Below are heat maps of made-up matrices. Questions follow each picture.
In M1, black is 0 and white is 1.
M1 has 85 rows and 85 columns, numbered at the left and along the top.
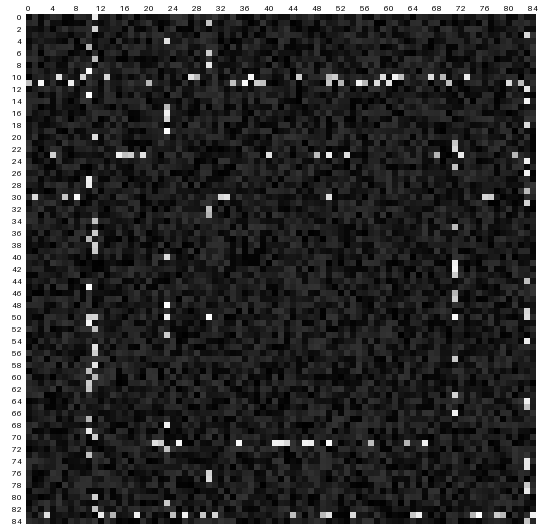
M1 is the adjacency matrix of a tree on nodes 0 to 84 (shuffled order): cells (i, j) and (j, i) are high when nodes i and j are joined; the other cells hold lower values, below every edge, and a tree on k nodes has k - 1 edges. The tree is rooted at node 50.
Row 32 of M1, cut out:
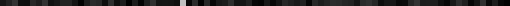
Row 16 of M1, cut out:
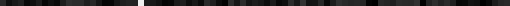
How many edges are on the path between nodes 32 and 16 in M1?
4
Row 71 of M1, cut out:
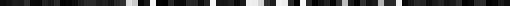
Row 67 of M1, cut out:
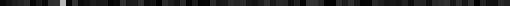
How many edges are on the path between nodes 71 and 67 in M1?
3
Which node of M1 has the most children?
83
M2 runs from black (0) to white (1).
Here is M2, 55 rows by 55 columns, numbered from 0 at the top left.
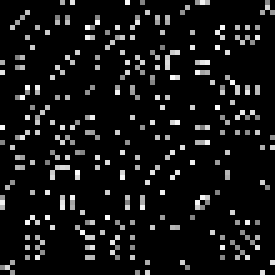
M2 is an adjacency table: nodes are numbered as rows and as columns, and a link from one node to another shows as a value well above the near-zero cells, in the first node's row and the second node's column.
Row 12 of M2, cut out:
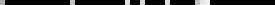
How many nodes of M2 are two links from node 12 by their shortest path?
8
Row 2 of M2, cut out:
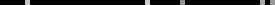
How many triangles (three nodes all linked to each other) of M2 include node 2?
5
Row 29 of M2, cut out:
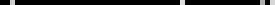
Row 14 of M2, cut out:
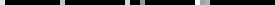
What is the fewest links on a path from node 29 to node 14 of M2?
5
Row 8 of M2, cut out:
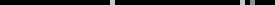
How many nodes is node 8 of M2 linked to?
3
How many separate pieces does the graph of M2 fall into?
2
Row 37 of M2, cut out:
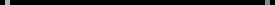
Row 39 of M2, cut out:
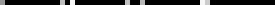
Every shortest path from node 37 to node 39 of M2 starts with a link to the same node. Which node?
node 53
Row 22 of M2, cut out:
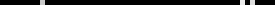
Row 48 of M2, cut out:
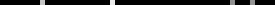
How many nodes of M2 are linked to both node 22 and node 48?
2
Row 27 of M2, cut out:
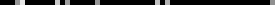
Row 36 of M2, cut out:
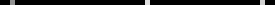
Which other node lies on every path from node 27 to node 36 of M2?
node 54
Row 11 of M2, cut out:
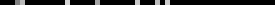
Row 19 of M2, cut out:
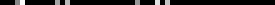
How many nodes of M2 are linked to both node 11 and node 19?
6
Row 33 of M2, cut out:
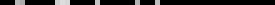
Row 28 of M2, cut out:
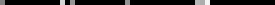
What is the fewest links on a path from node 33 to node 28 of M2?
2
